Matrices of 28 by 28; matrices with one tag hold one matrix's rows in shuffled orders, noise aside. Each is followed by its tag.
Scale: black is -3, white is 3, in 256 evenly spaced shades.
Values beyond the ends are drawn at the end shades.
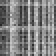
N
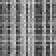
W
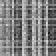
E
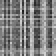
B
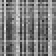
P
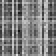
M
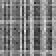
B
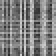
B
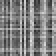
B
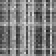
W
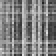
E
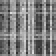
W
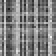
P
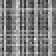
P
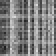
N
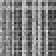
E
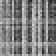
E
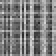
B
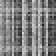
E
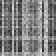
M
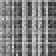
E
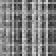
E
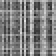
B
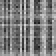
B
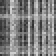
N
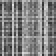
M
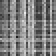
W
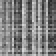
E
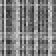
P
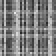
P
